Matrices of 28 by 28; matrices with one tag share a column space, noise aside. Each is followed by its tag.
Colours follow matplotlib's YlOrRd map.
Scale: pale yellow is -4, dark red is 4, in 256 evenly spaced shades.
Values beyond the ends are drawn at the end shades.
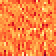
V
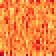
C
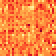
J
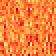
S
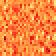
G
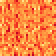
J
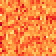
G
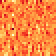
V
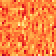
S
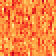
C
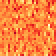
V
